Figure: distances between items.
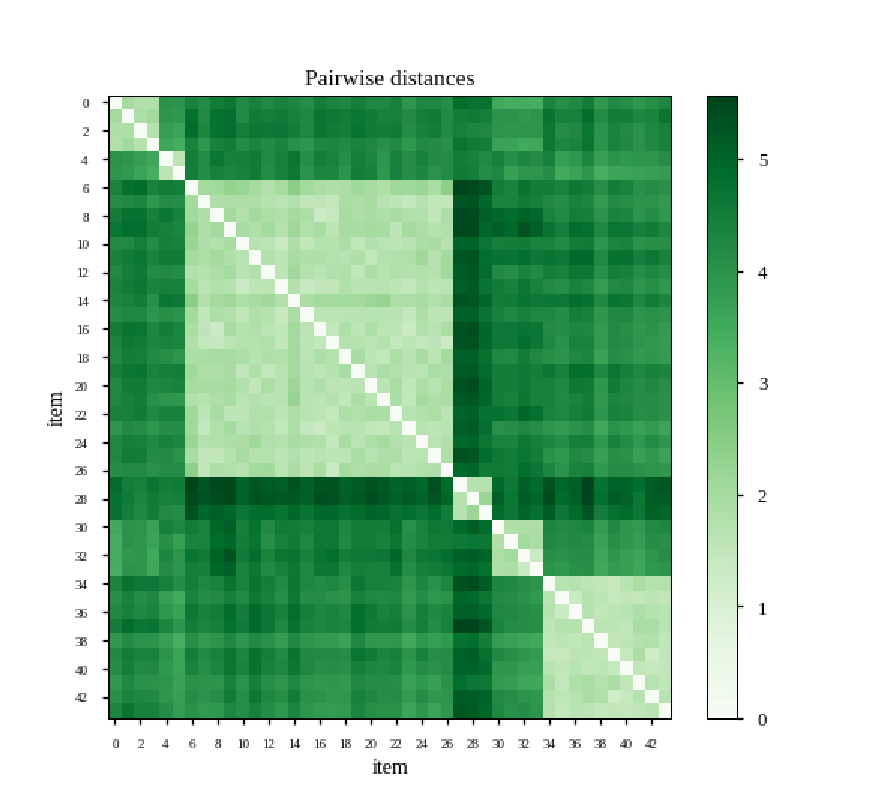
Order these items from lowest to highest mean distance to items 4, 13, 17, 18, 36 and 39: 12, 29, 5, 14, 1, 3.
12, 14, 5, 3, 1, 29
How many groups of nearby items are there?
6
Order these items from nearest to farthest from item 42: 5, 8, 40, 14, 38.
40, 38, 5, 8, 14
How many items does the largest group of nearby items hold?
21
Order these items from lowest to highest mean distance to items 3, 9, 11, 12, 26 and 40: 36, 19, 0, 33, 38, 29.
19, 38, 0, 36, 33, 29
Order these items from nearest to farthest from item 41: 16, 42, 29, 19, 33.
42, 33, 16, 19, 29
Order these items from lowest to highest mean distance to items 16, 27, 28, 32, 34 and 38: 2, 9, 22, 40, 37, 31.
40, 37, 31, 22, 2, 9
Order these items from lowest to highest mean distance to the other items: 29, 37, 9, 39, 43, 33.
9, 43, 39, 37, 33, 29
